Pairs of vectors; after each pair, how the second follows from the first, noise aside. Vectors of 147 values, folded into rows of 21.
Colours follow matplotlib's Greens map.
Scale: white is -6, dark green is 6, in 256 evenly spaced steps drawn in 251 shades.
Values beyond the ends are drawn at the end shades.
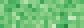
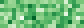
wrapped around, scaled up.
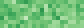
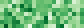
wrapped around, scaled up.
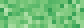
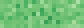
wrapped around, partly zeroed.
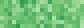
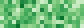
scaled up.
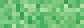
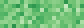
sign-scrambled.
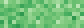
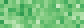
sign-scrambled.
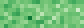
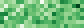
wrapped around, scaled up.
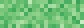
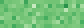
wrapped around, partly zeroed.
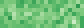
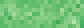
shrunk.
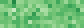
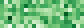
wrapped around, scaled up.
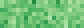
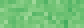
negated, shrunk.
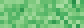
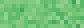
shrunk.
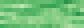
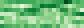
scaled up.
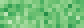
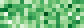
scaled up.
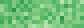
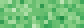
sign-scrambled.
